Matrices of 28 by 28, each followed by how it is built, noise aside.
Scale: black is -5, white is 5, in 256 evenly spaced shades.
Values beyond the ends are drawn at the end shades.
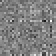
low rank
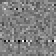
uneven rows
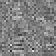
low rank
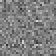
low rank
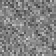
Toeplitz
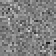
block diagonal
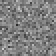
noise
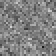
Toeplitz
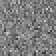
noise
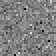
sparse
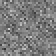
Toeplitz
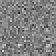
low rank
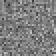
noise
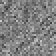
Hankel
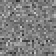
uneven rows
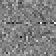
uneven rows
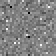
sparse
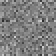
low rank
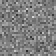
noise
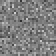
noise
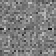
uneven rows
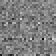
uneven rows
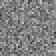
noise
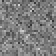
Toeplitz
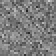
Toeplitz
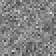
Hankel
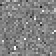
sparse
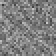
Toeplitz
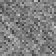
Toeplitz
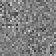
block diagonal
